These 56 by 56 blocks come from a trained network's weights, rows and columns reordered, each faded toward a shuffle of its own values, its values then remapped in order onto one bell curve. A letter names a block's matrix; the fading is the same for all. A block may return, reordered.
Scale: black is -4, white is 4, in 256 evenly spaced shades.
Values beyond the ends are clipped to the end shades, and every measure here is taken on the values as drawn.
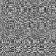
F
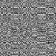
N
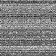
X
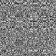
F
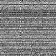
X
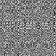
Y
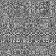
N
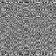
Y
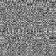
F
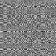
N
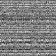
X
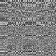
N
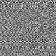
N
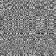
N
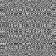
N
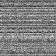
X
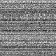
X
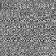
F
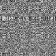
F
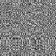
F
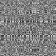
N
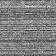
X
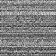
X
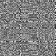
Y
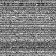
X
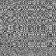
N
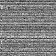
X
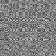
Y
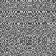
N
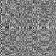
Y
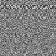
N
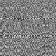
N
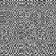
N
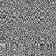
F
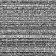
X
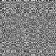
Y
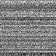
X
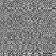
Y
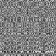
Y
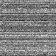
X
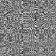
Y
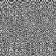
F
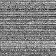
X
